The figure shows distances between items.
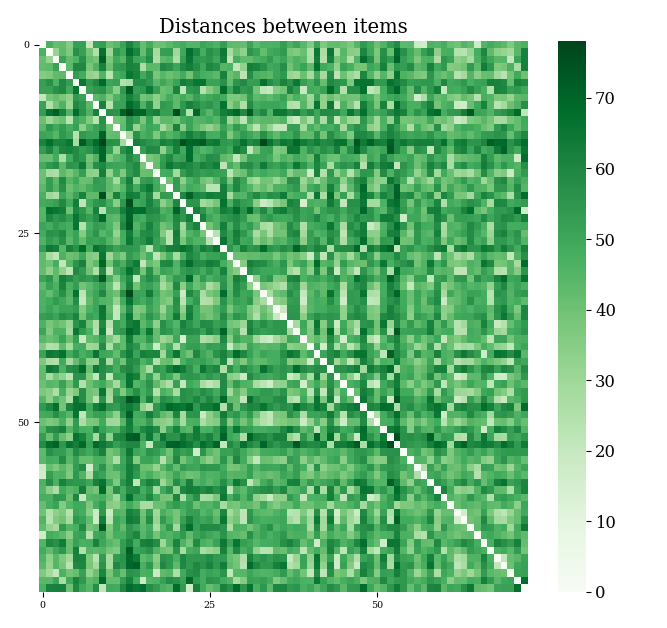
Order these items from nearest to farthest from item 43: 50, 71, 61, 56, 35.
61, 56, 71, 35, 50
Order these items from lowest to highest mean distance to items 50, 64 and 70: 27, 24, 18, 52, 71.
18, 24, 71, 52, 27
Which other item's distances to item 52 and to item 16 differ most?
53
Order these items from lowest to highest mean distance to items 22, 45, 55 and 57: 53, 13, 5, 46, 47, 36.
36, 46, 47, 5, 53, 13
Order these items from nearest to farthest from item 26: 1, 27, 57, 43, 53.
57, 1, 43, 27, 53
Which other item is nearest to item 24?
49
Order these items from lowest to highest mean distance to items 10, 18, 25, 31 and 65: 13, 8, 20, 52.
8, 20, 52, 13
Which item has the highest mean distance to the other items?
13
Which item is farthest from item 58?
52
